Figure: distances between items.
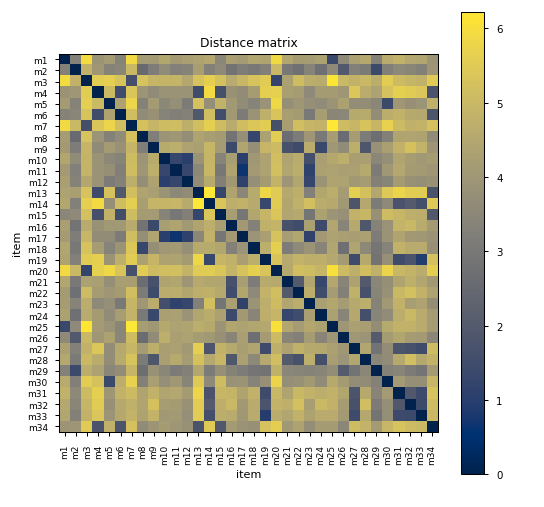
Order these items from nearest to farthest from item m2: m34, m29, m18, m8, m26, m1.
m29, m26, m8, m18, m1, m34
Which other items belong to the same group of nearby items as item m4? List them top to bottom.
m6, m13, m15, m34
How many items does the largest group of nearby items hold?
6
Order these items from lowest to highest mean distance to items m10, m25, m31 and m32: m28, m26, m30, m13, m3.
m30, m26, m28, m13, m3
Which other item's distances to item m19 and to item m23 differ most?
m14
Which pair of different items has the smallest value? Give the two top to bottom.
m11, m17
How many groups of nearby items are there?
9
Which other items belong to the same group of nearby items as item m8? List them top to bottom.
m18
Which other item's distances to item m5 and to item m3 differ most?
m20
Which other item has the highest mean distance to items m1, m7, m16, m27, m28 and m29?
m13
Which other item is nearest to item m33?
m19
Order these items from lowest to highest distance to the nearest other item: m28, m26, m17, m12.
m17, m12, m28, m26
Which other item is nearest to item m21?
m24
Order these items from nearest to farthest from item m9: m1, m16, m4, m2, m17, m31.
m16, m2, m4, m1, m17, m31
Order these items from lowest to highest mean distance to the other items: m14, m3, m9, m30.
m9, m30, m14, m3
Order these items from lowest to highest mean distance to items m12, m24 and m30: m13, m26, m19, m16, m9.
m16, m9, m26, m19, m13
